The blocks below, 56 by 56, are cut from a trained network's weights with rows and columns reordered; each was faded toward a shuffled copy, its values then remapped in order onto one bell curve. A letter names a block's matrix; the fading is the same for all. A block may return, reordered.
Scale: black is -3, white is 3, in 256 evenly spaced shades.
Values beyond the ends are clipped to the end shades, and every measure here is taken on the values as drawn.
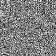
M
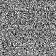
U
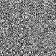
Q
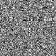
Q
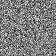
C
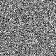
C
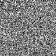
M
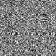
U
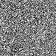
C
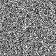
C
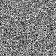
C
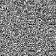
Q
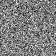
C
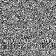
Q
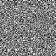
Q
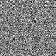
Q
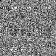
Q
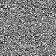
U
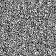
C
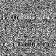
Q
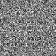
U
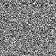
U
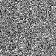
M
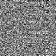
Q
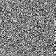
Q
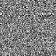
Q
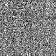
M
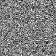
Q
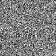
M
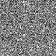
U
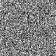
M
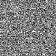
Q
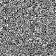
M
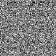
Q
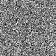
M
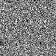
M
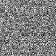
Q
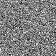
C
